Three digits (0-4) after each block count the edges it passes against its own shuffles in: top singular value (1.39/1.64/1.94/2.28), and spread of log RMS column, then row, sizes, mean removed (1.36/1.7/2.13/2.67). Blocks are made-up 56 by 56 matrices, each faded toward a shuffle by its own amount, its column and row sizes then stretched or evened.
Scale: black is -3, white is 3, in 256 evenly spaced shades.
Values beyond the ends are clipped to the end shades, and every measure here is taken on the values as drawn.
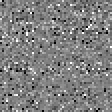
0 1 2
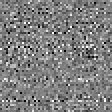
3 1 3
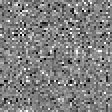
2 1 2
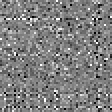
3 2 2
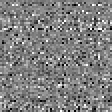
0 1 4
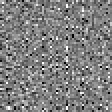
3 3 1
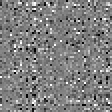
2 4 2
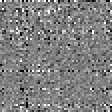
3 3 4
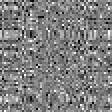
4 3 0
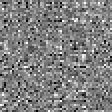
3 2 2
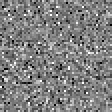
0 0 2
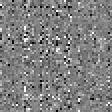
1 4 2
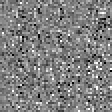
0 3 0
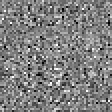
1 1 3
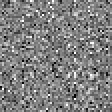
2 2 0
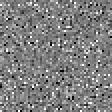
1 0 1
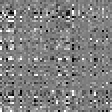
4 4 4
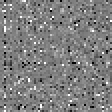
1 3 2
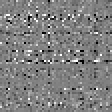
2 3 4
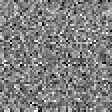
3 0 1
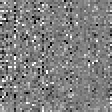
2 4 0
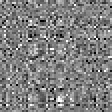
4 1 3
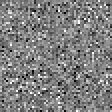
0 2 1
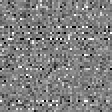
2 0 3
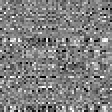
4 0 4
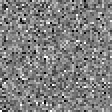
1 2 2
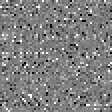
2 0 2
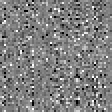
3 3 0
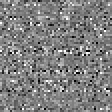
0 0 4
